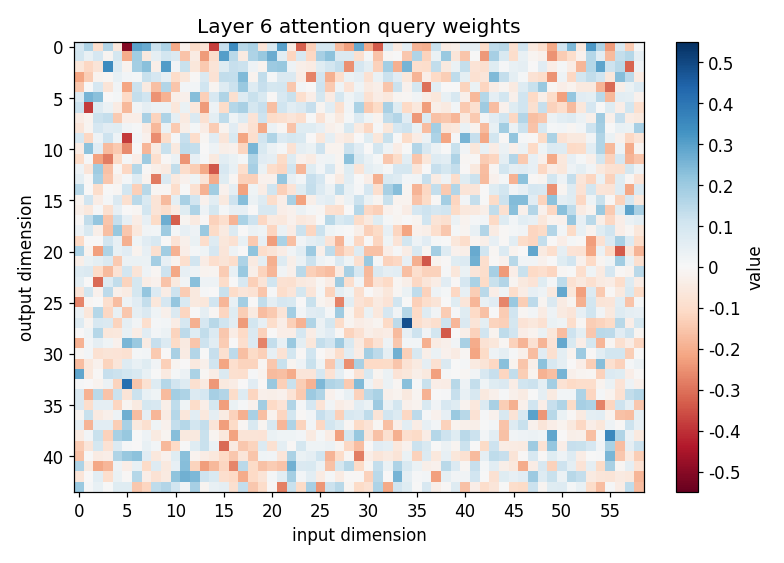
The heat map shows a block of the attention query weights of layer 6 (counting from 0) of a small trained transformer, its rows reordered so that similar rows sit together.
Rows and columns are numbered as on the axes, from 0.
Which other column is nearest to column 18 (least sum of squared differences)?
26
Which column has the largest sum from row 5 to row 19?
54
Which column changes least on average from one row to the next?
25
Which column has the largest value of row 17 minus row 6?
1
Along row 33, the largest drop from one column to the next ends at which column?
6
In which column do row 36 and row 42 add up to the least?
17
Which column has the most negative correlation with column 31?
21
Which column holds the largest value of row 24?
50
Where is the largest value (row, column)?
27, 34
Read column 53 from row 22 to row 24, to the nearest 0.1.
0 -0.1 0.1
